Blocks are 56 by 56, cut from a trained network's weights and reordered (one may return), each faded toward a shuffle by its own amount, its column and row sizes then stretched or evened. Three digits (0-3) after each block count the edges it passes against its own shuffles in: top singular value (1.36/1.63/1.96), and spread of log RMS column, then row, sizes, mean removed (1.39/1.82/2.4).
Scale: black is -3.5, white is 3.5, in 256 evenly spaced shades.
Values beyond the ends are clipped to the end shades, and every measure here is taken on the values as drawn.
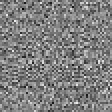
3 0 1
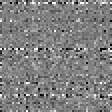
2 2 3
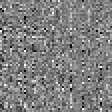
2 3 1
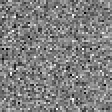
0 0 1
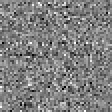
1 1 2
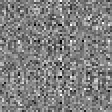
3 2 1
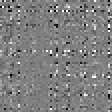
1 3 3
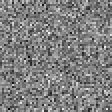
1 0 0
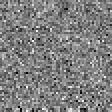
1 0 1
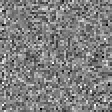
1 0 0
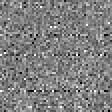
2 0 2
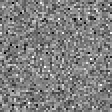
0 0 1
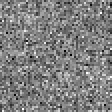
1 0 0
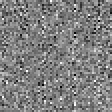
0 3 0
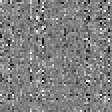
0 3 2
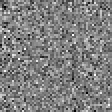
0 2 0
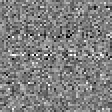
1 0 2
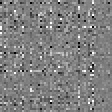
1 3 2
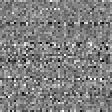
2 1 3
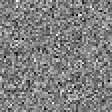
1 0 0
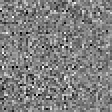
1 2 2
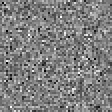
0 1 1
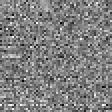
2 0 2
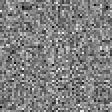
2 1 0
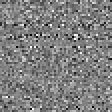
1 0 3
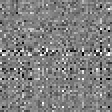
3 2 3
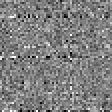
3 1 2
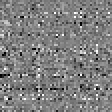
1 2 3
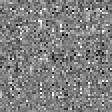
0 2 2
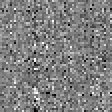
0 3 1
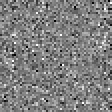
0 2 0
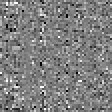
1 3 1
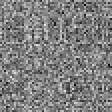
3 0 0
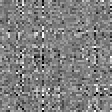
3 3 2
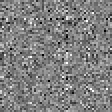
2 2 1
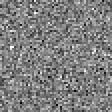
0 0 0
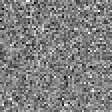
1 0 1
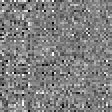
3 2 3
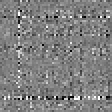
3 2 3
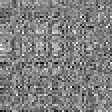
3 0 3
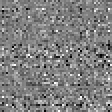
1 2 3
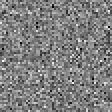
1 1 0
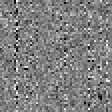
1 3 0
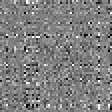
3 3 3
